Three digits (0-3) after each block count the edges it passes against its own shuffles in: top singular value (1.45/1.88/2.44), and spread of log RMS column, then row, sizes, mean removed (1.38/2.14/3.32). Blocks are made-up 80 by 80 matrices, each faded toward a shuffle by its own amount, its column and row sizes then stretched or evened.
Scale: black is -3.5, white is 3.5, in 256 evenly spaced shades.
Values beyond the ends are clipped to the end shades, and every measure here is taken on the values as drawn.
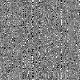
2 2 0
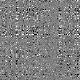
2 2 2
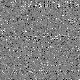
1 0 2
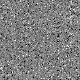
0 1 0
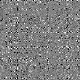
2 2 2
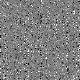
0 2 0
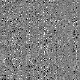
1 2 1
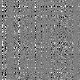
2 3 2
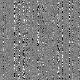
2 3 0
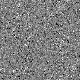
0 1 0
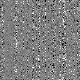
0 3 1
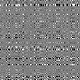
3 2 3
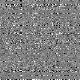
1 1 3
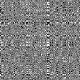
3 2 2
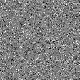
2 0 0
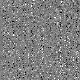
0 2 0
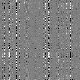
3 3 1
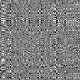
3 2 2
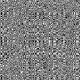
3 2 1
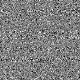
0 0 2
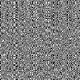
3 2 1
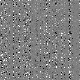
0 3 1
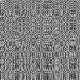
3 2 0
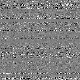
0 1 3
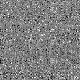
2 0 1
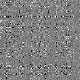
2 2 2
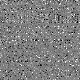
1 0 2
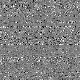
1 0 2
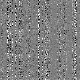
1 3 0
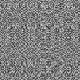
3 0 1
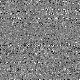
1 0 2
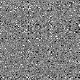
1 1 2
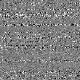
0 0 3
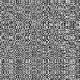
3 2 1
